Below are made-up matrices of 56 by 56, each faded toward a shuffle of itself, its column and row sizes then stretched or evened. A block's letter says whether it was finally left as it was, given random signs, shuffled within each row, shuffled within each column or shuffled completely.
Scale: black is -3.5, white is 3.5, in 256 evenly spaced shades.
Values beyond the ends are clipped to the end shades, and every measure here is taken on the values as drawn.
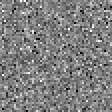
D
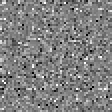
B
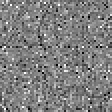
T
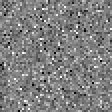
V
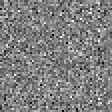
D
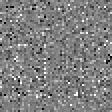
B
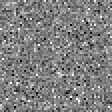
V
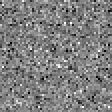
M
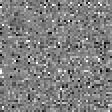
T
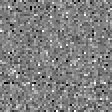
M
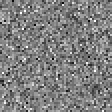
V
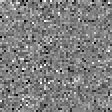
B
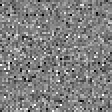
M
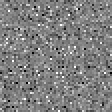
M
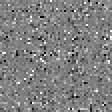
B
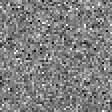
V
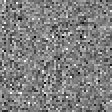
D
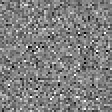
T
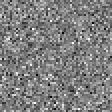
M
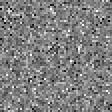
V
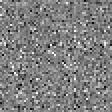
B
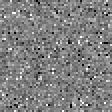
M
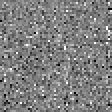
D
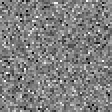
V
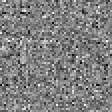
T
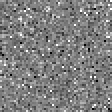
V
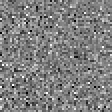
T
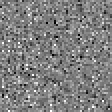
D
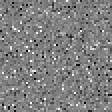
V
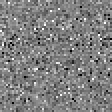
M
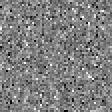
D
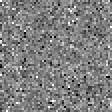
D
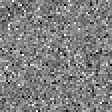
M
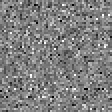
M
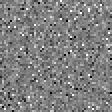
V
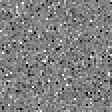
V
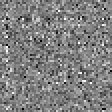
B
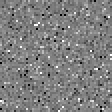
V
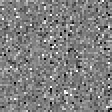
D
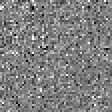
T
